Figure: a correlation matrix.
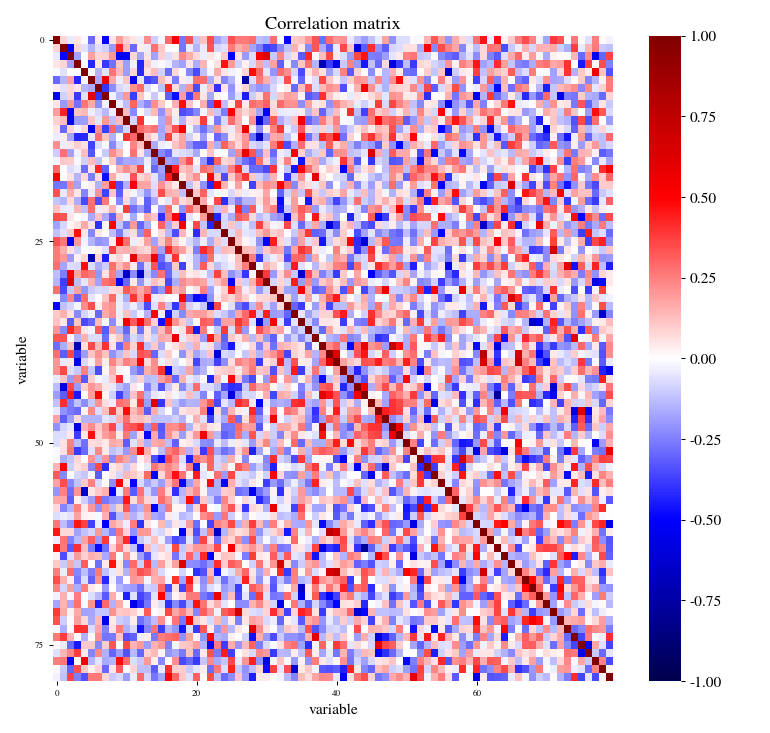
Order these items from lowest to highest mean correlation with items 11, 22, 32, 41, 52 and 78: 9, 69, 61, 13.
69, 61, 9, 13
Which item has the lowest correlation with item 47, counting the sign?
53
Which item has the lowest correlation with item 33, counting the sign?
22
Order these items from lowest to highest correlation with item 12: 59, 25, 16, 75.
59, 25, 75, 16
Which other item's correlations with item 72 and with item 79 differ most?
60
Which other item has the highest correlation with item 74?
37
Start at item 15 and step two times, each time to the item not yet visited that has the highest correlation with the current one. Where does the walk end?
23
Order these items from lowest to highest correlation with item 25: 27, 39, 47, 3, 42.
39, 27, 3, 47, 42
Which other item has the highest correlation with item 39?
61
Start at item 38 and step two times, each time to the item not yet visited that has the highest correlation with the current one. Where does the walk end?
49
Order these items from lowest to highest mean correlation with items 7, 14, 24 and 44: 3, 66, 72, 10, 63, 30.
63, 72, 3, 10, 66, 30
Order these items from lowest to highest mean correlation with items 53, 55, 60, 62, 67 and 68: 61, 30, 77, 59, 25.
30, 59, 25, 61, 77
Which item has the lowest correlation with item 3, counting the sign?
38
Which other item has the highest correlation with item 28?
73
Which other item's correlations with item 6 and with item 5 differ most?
7
